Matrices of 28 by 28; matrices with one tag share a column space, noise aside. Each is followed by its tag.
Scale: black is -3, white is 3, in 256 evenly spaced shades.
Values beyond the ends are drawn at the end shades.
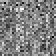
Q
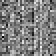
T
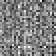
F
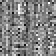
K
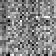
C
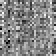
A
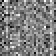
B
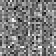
F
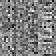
B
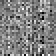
C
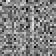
B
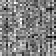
Q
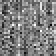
K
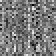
Q
